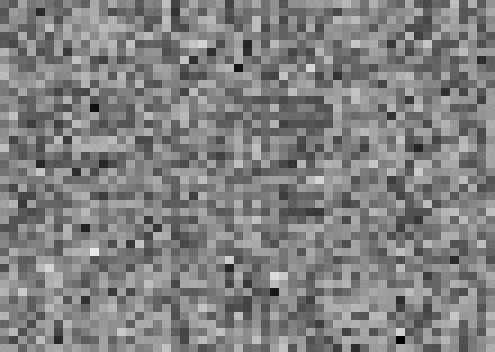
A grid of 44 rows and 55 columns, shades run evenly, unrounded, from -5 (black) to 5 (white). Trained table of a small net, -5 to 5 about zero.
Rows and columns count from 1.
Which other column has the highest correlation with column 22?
39
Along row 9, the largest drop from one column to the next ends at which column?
27
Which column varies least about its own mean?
30
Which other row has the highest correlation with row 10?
37
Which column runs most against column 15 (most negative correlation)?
49
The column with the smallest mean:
20
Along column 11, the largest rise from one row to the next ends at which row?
15
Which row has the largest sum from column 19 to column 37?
23
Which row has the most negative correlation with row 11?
40
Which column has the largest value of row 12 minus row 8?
22
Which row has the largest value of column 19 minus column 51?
33
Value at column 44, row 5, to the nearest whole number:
0
